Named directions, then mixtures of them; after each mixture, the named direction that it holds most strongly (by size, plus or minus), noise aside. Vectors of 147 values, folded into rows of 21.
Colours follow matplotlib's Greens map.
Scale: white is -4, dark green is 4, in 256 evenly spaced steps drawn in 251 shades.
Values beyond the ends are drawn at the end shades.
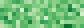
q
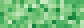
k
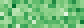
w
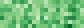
q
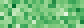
w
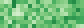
w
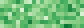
q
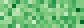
w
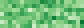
k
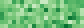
k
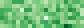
q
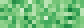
q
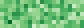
k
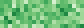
w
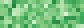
w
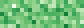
w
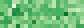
w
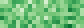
q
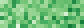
w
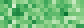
w
